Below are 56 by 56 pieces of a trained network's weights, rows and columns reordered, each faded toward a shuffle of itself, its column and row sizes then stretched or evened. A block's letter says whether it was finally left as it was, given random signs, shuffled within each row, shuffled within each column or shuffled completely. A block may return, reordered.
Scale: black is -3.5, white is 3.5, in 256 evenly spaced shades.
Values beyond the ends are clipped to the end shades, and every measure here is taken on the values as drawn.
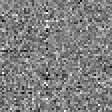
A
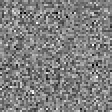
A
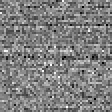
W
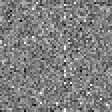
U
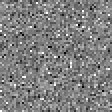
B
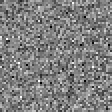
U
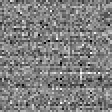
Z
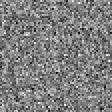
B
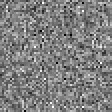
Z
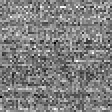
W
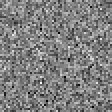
U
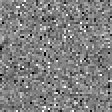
U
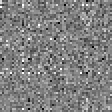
A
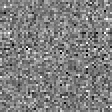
Z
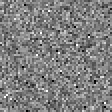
B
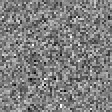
A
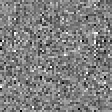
Z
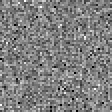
B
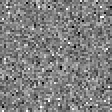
B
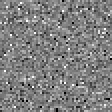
W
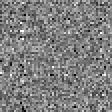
A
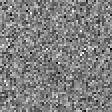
U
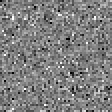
A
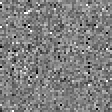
A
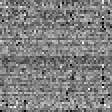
Z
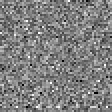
W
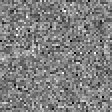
W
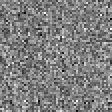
A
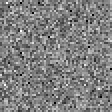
B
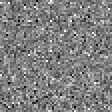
A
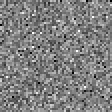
B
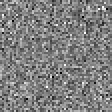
Z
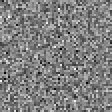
U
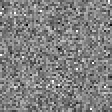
A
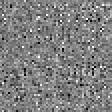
Z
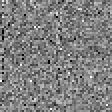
U
